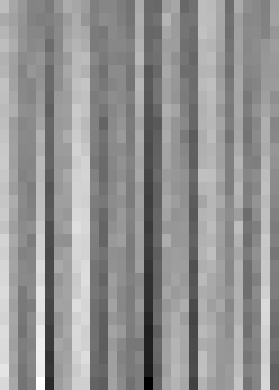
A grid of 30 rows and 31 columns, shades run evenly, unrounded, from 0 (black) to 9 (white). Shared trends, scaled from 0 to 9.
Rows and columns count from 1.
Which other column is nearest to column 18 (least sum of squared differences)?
12
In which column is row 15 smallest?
17
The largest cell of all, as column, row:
5, 30
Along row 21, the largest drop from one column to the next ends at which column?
6
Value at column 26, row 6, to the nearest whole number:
4
